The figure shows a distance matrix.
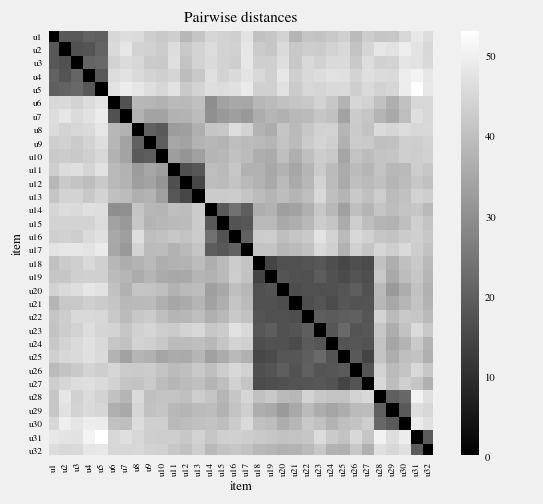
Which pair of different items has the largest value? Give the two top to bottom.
u5, u31
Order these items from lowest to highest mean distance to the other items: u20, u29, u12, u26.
u20, u26, u12, u29
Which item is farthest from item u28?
u31
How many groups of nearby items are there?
8
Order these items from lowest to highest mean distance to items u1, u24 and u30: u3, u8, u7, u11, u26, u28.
u26, u28, u3, u11, u7, u8
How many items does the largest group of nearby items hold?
10
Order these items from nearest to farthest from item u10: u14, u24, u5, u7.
u7, u14, u24, u5
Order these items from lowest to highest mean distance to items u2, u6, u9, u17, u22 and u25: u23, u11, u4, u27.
u27, u23, u11, u4
